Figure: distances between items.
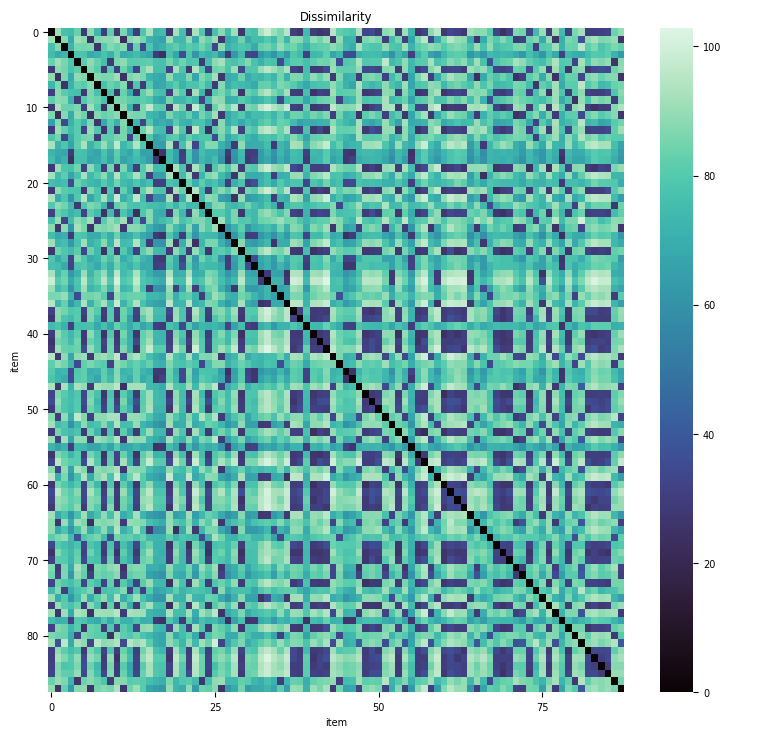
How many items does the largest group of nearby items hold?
34
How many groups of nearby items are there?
7
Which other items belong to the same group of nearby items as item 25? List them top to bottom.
2, 7, 12, 14, 74
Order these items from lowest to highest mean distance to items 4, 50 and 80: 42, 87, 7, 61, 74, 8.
8, 42, 61, 74, 7, 87
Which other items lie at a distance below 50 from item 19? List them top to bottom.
15, 22, 28, 34, 66
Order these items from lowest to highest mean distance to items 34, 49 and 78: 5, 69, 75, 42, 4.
69, 5, 42, 75, 4
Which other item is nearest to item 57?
53
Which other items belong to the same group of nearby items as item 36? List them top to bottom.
32, 33, 52, 59, 64, 75
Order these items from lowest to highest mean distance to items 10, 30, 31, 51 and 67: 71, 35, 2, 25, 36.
71, 35, 36, 2, 25
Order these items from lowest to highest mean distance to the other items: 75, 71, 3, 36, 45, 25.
3, 45, 71, 75, 36, 25
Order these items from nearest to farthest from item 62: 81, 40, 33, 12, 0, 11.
40, 0, 12, 11, 81, 33
